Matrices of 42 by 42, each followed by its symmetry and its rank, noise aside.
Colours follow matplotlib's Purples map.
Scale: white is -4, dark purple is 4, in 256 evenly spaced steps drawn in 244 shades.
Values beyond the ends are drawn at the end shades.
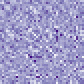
symmetric, rank seven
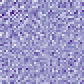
symmetric, rank seven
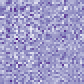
no symmetry, rank five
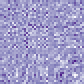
symmetric, rank seven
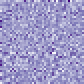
no symmetry, rank seven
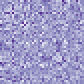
symmetric, rank six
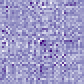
symmetric, rank five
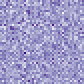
symmetric, rank seven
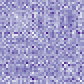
symmetric, rank five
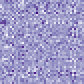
antisymmetric, rank six
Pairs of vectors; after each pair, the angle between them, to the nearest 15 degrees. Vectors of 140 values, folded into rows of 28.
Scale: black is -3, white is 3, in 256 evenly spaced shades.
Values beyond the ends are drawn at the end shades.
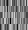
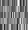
60 degrees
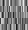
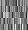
90 degrees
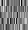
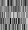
60 degrees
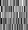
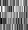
30 degrees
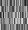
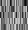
30 degrees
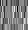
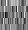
135 degrees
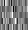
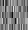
150 degrees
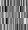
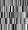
90 degrees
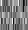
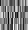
105 degrees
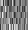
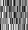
15 degrees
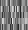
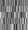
90 degrees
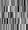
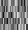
30 degrees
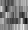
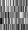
120 degrees
